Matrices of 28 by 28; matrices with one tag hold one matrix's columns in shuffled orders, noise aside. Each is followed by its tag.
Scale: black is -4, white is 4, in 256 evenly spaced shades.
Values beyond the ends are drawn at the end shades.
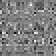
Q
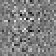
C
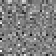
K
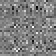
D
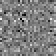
C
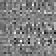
Q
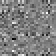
K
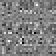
Q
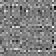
D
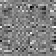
D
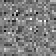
C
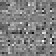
Q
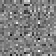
K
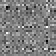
D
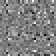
K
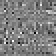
Q
